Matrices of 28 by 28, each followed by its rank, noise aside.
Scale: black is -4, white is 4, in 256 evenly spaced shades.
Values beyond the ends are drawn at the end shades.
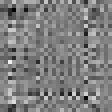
three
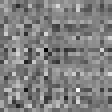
four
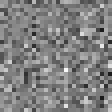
six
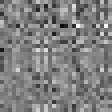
three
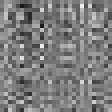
three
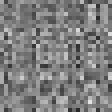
four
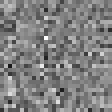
six
